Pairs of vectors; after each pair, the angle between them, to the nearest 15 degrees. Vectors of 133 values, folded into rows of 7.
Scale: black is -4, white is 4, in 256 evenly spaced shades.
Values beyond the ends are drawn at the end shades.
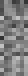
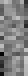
45 degrees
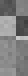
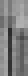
105 degrees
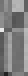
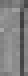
75 degrees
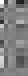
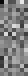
120 degrees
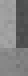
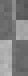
90 degrees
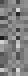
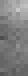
75 degrees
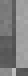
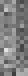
135 degrees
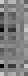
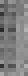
30 degrees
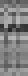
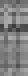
15 degrees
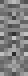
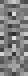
15 degrees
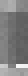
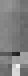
75 degrees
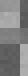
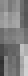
30 degrees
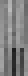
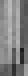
45 degrees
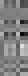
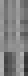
75 degrees
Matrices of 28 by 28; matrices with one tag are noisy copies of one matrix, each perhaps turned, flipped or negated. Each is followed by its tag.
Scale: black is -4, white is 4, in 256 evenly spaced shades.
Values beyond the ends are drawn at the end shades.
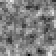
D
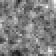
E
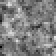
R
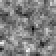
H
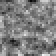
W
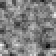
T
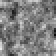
W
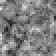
R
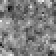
T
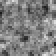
T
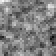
E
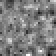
D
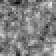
E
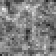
R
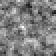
H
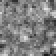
T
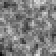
E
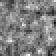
D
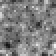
T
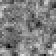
T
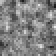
D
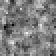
H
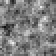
H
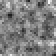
D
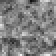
W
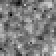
E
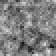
R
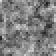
R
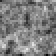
R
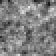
R
